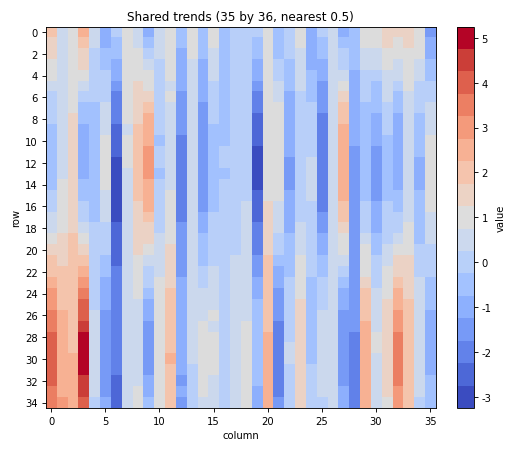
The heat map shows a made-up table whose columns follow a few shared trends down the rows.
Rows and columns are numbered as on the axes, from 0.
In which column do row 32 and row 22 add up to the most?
3
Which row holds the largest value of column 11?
30
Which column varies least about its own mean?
26
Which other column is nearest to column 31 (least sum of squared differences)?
23
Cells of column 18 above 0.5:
8
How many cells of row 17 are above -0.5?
26
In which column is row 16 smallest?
6
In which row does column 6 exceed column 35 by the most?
0
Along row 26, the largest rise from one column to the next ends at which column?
29
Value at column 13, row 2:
1
